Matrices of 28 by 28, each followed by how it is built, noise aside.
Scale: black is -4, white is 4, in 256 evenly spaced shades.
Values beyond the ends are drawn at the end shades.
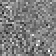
lower triangular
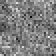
smooth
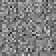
blocks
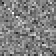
diagonal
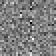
uneven columns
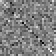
diagonal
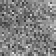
smooth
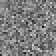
noise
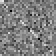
diagonal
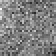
smooth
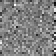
uneven columns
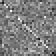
diagonal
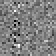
uneven columns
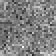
smooth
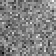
smooth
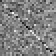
diagonal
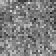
smooth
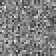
blocks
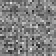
blocks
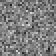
noise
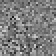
lower triangular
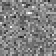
noise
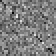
diagonal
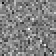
diagonal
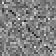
diagonal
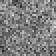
smooth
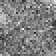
smooth
